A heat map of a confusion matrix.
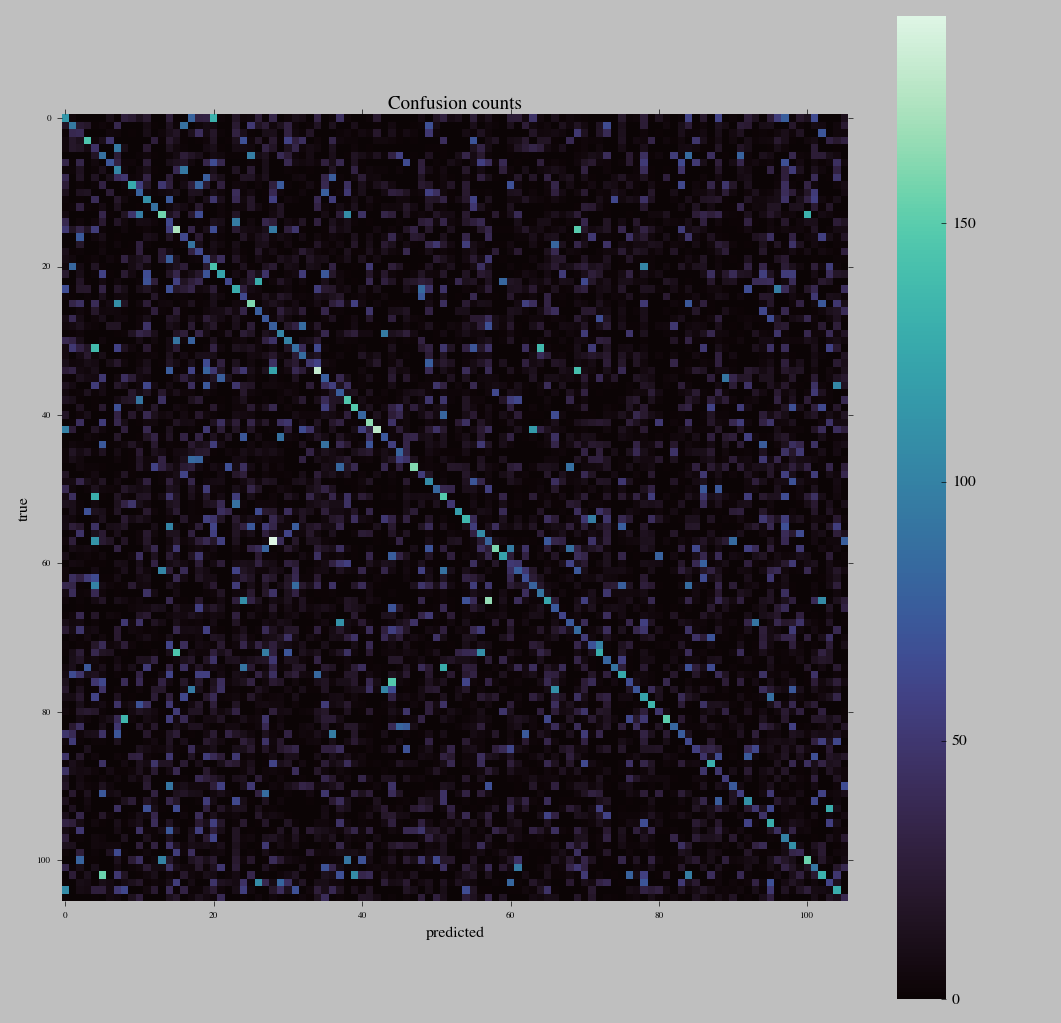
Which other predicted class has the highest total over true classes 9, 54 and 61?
13
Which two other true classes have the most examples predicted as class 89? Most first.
35, 9
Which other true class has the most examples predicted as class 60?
58
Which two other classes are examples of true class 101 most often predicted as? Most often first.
61, 35
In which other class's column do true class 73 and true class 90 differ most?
14
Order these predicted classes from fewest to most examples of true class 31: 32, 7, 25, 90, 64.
90, 25, 32, 7, 64
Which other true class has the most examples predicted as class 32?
28
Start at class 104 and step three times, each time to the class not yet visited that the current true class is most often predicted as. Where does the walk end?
78
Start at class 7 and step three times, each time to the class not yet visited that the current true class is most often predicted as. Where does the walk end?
102
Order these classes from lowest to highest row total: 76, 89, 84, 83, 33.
89, 84, 33, 83, 76
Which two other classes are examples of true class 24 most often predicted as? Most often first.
48, 101
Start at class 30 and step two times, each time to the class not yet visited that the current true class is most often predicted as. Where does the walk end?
69
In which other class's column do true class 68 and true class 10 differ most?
37
